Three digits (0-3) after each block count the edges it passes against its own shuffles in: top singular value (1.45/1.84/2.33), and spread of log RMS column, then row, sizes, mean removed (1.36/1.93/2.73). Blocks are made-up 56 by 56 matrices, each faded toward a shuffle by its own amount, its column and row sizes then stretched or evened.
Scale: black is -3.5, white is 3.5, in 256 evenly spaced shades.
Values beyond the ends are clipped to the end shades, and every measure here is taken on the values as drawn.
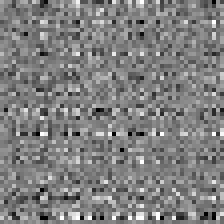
3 2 3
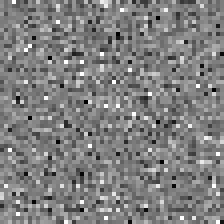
1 0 0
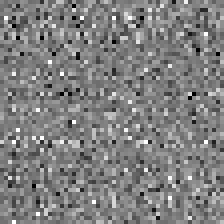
2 1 1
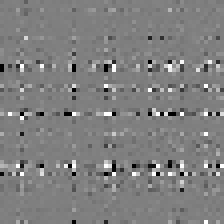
3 2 3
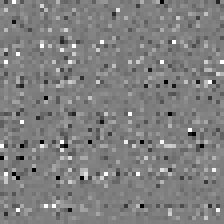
0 1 2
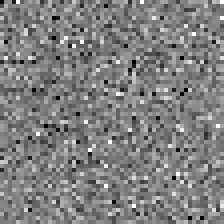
0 0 1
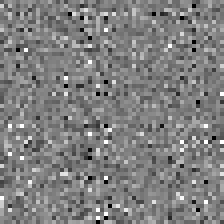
0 2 1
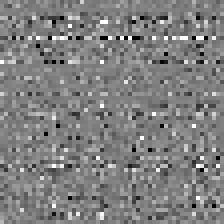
2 1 3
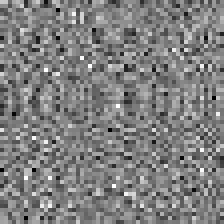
3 1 1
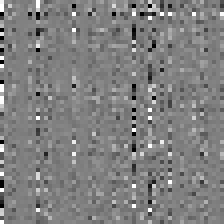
2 3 1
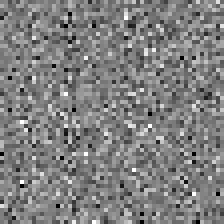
1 1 0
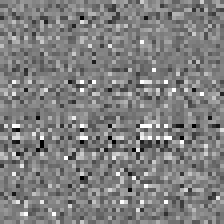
2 1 2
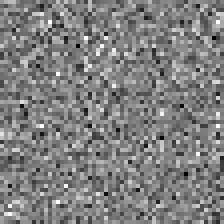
1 1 0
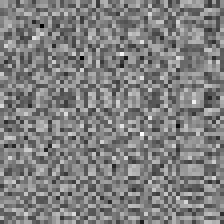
3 0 0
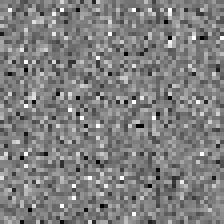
0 1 1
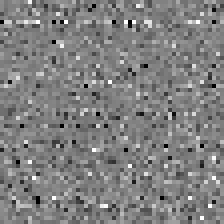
0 0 2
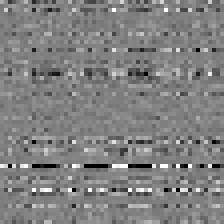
3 1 3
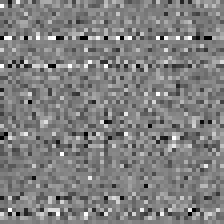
2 0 3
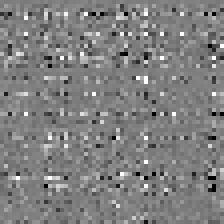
1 2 3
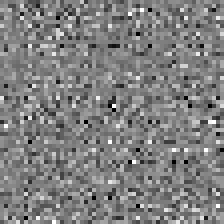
0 1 3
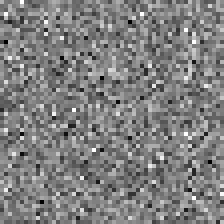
0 1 0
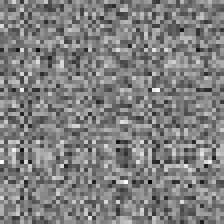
3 1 2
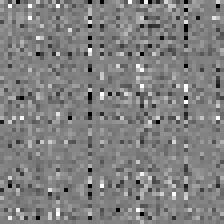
1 3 2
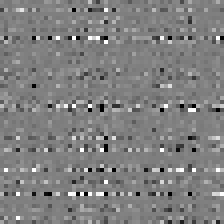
2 2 3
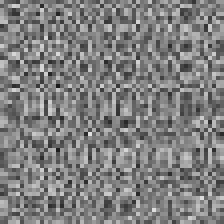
3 2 1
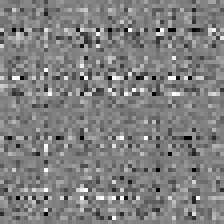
0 2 3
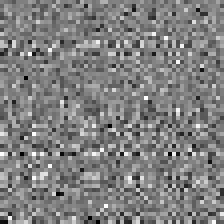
3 0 2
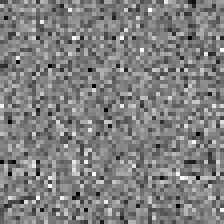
1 0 1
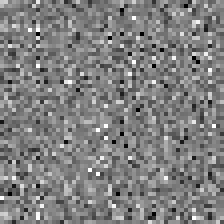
2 1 0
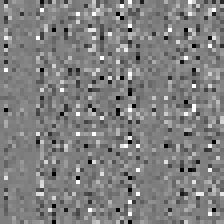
0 3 1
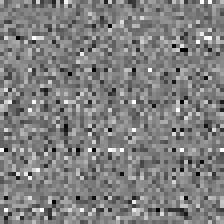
1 1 2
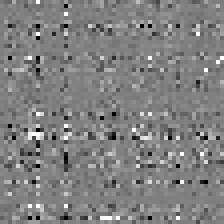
2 2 3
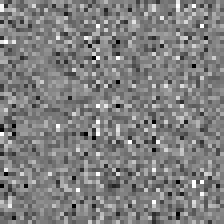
0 2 1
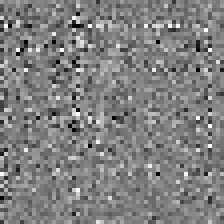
0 2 2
